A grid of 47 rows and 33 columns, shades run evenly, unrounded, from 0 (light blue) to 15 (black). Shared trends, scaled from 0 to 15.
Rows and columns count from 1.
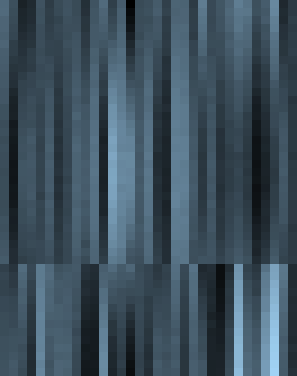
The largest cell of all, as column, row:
15, 1
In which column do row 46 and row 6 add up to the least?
31
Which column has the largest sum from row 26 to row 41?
25
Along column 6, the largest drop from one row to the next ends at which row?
34
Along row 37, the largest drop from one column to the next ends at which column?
27
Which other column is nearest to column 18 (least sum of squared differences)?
7
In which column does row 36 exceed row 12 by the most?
11
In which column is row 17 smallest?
13
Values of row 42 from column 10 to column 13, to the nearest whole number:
13 13 6 11
